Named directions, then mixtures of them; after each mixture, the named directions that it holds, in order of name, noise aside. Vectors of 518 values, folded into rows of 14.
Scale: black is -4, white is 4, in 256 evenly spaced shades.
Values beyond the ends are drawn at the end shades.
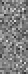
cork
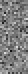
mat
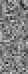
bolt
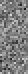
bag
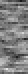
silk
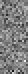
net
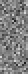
bag, bolt, cork.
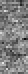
bag, bolt, silk.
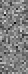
cork, mat.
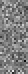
net.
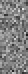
cork, net.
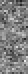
bag, mat, silk.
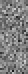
cork, net.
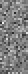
mat.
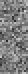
cork, silk.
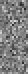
bag, bolt, cork.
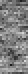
mat, silk.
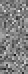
bag, cork, net.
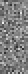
cork, mat, net.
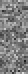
cork, net, silk.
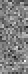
bolt, mat, silk.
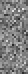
cork, net.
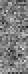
mat, silk.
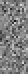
bag, bolt, cork.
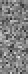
bolt, cork, mat.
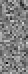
bolt.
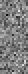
bag, cork, net.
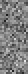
cork, mat, net.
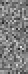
cork, mat.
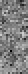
bolt, mat, silk.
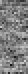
mat, silk.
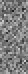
bag, cork.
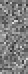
bag, cork, mat.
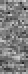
bag, bolt, silk.
